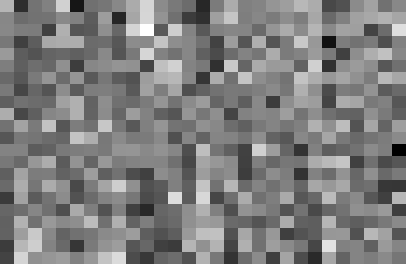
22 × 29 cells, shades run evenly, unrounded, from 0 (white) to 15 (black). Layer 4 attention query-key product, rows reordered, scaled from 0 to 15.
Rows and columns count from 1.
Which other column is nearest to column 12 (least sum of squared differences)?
19
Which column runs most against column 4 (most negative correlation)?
26
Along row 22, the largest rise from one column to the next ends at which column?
10
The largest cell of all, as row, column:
13, 29
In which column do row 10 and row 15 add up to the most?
22
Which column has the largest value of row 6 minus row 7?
16
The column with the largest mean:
1
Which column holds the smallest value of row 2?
11
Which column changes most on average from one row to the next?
24
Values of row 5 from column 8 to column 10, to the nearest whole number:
7 10 8
